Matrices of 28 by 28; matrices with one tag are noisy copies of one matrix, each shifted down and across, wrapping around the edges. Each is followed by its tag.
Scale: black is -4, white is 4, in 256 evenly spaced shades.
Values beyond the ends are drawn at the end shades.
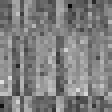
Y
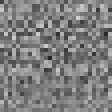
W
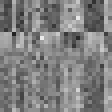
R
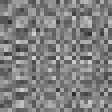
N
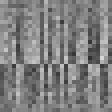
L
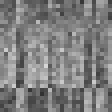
Y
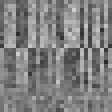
L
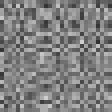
N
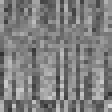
L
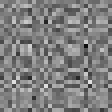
N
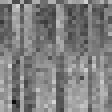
Y
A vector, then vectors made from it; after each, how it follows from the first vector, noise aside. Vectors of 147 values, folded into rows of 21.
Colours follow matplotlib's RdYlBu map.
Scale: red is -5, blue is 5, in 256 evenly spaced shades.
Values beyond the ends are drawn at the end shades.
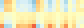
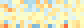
sign-scrambled.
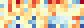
reversed, scaled up.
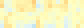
negated, shrunk.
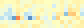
wrapped around, negated, partly zeroed.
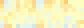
negated, shrunk.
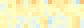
reversed, shrunk.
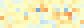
wrapped around, negated, partly zeroed.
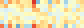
sign-scrambled.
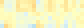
negated, shrunk.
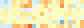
wrapped around, negated, partly zeroed.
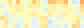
reversed, shrunk.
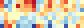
negated, scaled up.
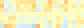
negated, shrunk.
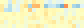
wrapped around, negated, partly zeroed.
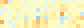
wrapped around, negated, partly zeroed.
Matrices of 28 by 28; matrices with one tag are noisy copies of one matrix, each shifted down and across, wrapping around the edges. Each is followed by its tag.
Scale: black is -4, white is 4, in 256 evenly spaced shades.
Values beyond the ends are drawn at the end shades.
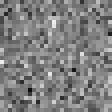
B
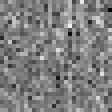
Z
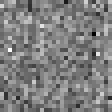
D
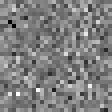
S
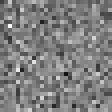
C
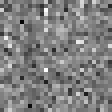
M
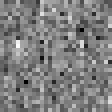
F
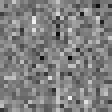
F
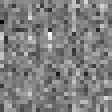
F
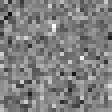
B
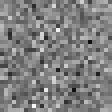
C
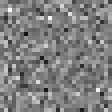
S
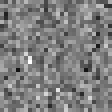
B
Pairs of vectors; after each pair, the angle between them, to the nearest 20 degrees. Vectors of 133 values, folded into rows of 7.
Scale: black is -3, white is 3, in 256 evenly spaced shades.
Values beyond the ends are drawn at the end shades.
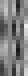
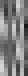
160 degrees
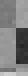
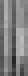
120 degrees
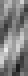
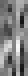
60 degrees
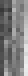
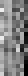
140 degrees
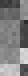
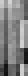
140 degrees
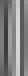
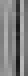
160 degrees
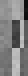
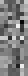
120 degrees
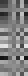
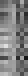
40 degrees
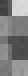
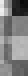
160 degrees
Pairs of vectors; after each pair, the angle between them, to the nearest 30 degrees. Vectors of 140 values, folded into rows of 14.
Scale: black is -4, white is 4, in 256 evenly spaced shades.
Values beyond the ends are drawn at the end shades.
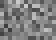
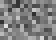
150 degrees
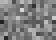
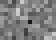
90 degrees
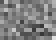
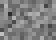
90 degrees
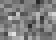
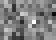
120 degrees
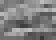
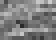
30 degrees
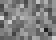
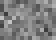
30 degrees
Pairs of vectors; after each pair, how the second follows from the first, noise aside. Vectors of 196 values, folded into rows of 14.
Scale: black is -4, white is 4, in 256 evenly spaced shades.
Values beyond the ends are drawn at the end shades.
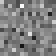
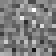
reversed, negated.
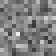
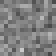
wrapped around, shrunk.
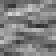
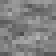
wrapped around, shrunk.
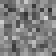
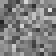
sign-scrambled.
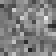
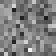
negated.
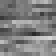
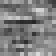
wrapped around, negated.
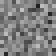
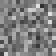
negated.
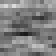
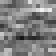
wrapped around, negated.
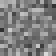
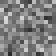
shuffled.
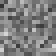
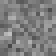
wrapped around, shrunk.
